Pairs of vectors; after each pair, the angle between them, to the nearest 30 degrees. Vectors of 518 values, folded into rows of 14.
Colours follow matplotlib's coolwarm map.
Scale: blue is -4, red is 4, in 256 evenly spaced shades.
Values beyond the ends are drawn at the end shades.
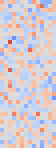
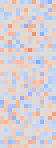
60 degrees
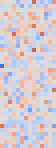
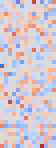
30 degrees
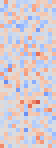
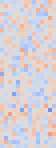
120 degrees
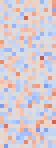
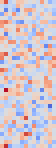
120 degrees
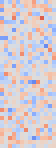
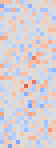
120 degrees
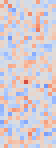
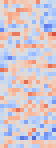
60 degrees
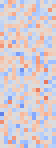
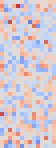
120 degrees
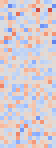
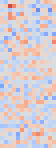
150 degrees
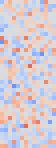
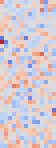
150 degrees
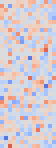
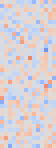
150 degrees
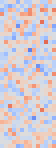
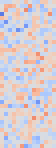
120 degrees
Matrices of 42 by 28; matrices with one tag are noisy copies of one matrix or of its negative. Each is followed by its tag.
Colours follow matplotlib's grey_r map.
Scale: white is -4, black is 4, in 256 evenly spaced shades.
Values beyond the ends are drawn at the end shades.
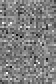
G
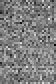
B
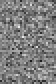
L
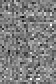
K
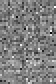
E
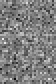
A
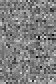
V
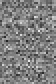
L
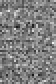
L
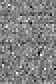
K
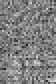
E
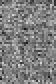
A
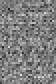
K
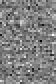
L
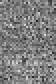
E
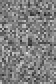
K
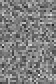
K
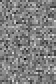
V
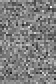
V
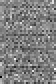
B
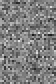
V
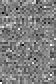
G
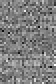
E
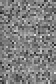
B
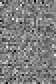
G
